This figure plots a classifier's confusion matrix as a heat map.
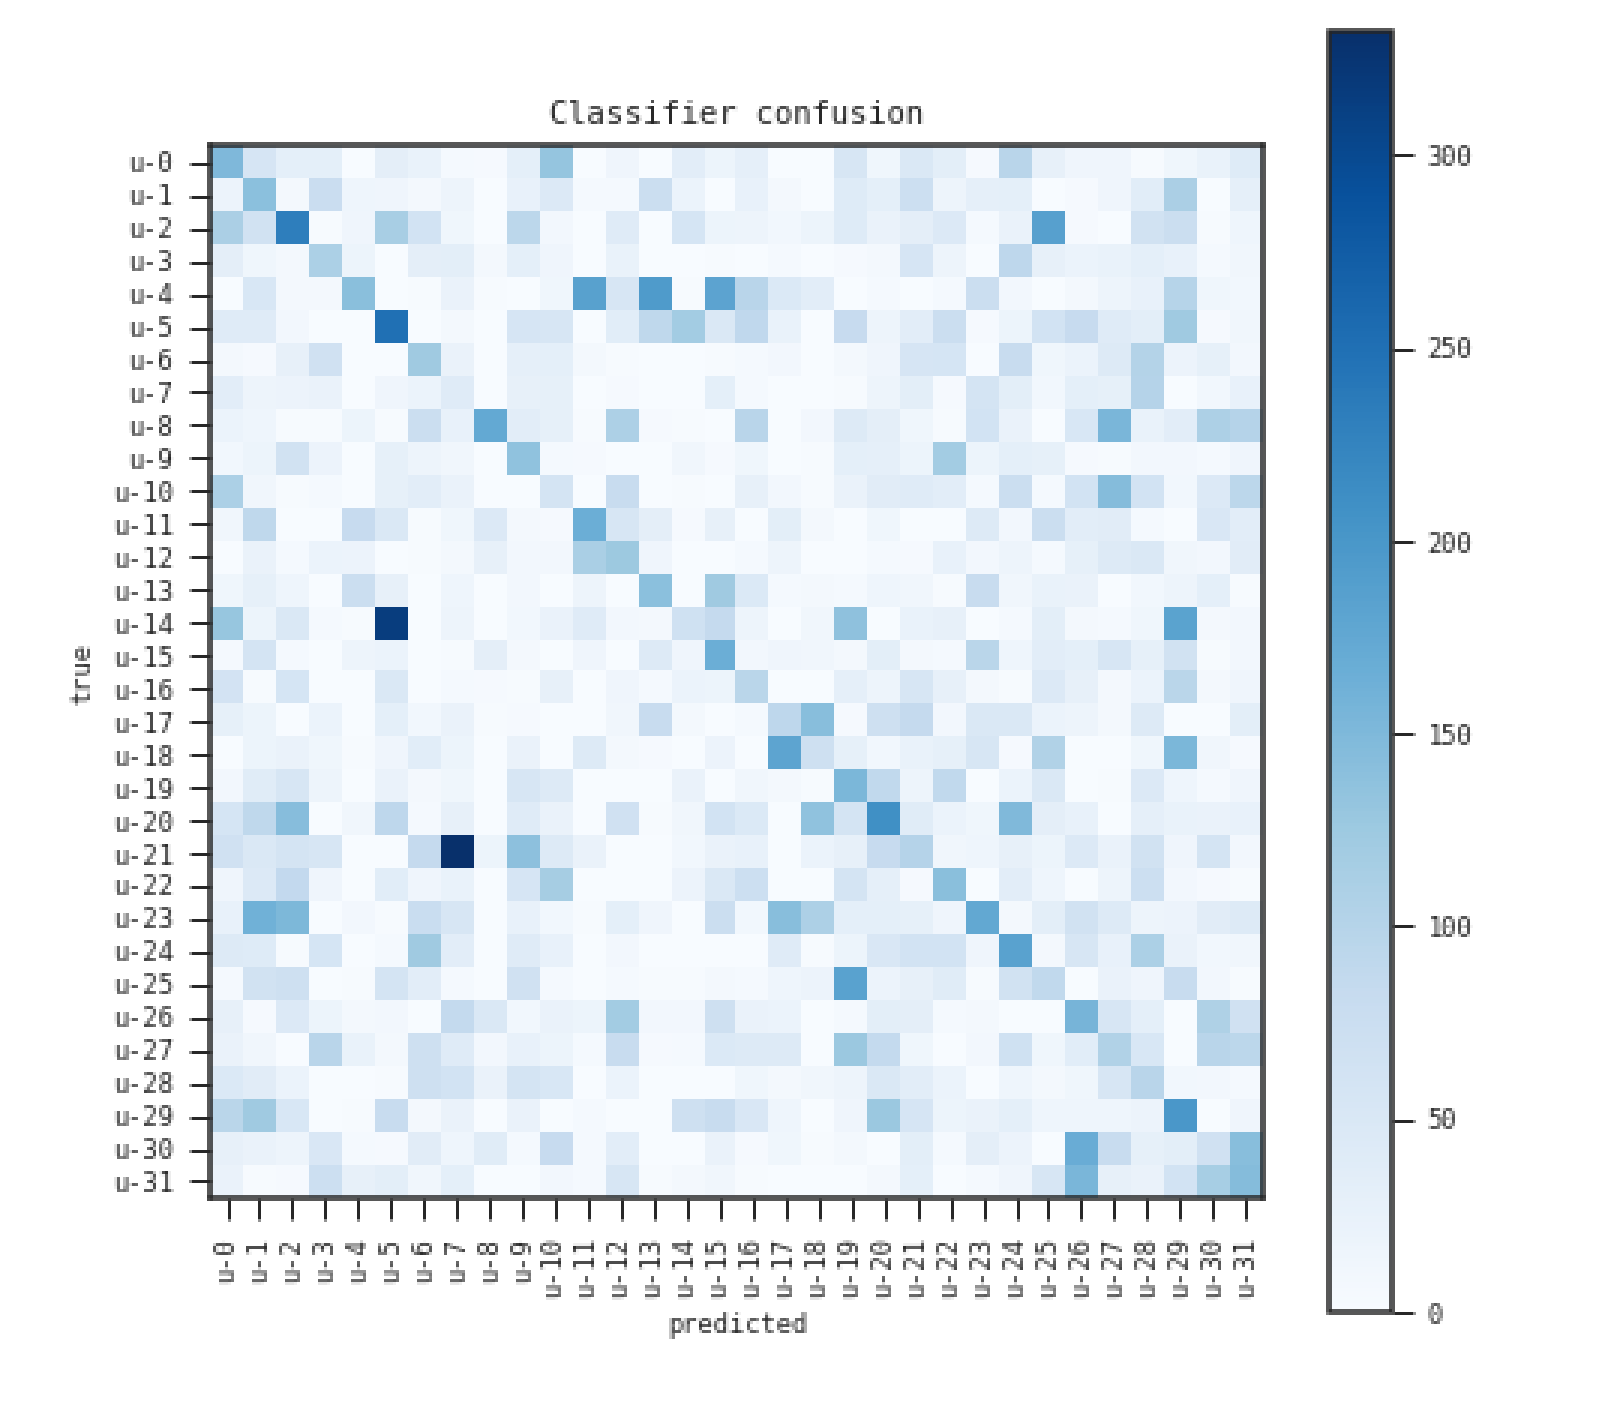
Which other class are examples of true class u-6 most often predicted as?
u-28
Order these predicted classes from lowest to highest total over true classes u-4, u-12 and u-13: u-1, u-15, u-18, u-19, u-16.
u-19, u-18, u-1, u-16, u-15
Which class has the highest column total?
u-29
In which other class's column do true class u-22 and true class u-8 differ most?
u-27
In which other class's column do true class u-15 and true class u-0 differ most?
u-10
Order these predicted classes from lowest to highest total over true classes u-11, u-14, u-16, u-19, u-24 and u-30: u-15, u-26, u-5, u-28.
u-15, u-28, u-26, u-5
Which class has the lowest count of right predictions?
u-7
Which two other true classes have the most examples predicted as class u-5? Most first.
u-14, u-2
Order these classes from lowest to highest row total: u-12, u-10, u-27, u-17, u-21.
u-12, u-17, u-10, u-27, u-21
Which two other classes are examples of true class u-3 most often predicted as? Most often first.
u-24, u-21
